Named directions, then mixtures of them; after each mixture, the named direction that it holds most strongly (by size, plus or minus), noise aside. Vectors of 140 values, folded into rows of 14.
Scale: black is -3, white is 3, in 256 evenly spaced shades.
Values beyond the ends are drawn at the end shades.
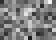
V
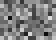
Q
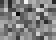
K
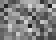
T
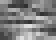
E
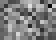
T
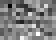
K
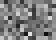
Q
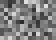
Q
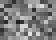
T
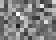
K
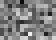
Q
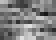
E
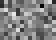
V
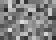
Q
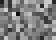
K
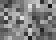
T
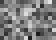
V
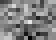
E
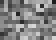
K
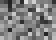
K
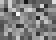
K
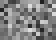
T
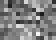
K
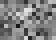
V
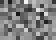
K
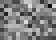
T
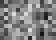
V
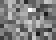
V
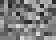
K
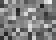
V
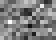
V
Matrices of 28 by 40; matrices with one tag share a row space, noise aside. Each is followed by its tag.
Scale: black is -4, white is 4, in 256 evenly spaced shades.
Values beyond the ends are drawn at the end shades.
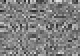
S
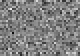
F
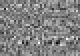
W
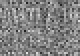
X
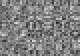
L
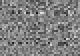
X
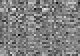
F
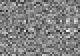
F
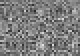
S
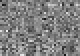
F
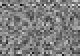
L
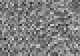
X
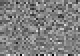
S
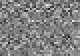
L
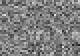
L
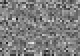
F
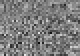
W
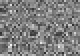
S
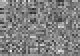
S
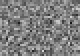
L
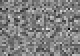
L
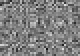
S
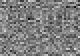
F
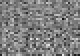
L
